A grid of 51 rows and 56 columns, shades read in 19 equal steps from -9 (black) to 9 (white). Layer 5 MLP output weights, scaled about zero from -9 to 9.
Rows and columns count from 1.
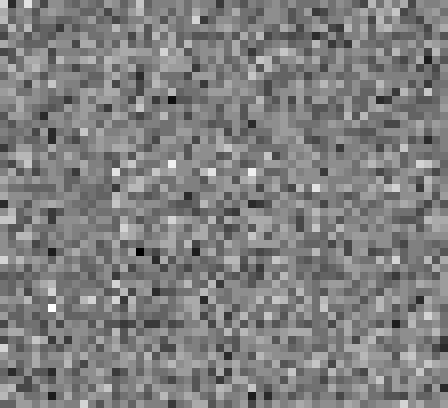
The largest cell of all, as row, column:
39, 7
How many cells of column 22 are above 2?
10
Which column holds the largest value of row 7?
21
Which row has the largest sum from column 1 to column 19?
8
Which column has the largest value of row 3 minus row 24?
25
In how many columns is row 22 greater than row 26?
26
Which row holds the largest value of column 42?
47
